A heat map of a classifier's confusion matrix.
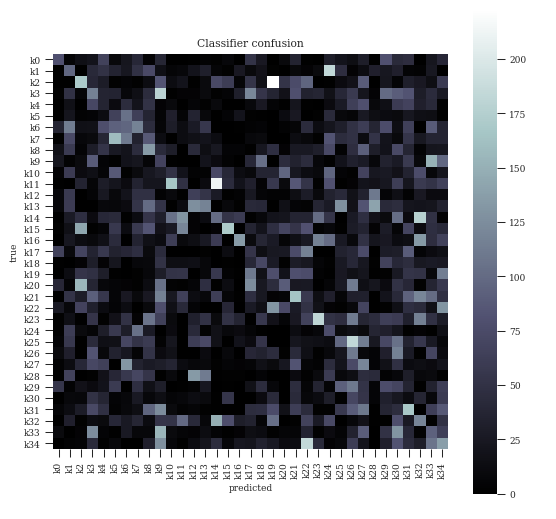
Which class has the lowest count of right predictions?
k30
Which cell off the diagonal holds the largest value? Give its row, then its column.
k2, k19
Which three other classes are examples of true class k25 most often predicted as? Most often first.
k26, k27, k30
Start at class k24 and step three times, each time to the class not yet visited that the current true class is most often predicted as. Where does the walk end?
k6
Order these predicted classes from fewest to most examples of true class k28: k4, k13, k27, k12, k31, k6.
k4, k31, k27, k6, k13, k12
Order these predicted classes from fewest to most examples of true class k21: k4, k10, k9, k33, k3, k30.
k10, k30, k4, k3, k33, k9
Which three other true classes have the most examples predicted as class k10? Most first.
k11, k14, k16
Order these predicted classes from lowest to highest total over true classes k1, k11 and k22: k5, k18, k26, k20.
k26, k18, k5, k20
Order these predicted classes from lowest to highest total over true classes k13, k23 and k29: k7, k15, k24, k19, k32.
k19, k15, k24, k7, k32
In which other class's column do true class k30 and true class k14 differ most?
k32
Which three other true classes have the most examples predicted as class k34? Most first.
k22, k19, k9
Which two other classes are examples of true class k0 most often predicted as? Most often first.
k29, k4
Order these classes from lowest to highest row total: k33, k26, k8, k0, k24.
k24, k0, k26, k33, k8
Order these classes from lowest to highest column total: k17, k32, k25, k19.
k25, k17, k19, k32
